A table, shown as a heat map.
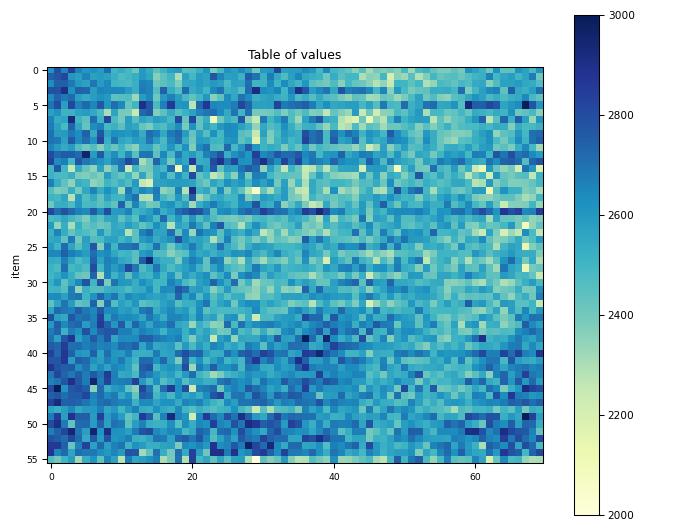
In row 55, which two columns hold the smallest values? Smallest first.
29, 62
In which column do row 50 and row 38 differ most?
23
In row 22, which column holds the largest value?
24
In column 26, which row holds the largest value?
54
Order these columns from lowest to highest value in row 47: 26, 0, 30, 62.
26, 62, 30, 0
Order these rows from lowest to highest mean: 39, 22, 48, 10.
22, 48, 10, 39
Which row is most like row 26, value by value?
2
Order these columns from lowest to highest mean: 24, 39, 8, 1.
39, 24, 8, 1
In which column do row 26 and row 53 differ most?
45
